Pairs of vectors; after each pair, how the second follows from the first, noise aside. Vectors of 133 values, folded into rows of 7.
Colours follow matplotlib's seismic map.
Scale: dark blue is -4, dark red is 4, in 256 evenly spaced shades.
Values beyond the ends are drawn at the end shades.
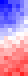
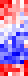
wrapped around, negated.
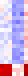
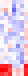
shrunk.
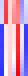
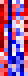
reversed, negated, scaled up.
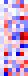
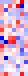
reversed, negated, partly zeroed.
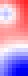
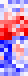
wrapped around, negated.
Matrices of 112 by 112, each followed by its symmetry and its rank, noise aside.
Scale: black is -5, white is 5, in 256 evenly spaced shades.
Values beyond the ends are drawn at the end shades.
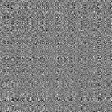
no symmetry, rank six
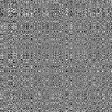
no symmetry, rank five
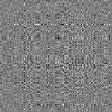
no symmetry, rank five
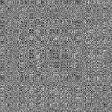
symmetric, rank five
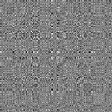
symmetric, rank five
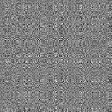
no symmetry, rank five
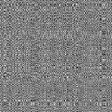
antisymmetric, rank six
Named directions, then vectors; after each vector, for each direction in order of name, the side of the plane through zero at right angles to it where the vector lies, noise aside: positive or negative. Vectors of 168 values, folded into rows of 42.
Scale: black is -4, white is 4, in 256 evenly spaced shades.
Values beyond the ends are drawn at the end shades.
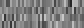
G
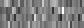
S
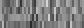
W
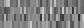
negative, positive, negative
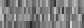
positive, negative, positive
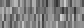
positive, negative, negative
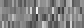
negative, negative, positive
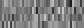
positive, positive, negative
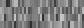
positive, negative, positive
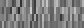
negative, positive, positive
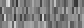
negative, positive, negative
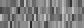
positive, positive, positive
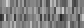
negative, positive, negative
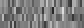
positive, positive, positive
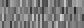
positive, negative, negative
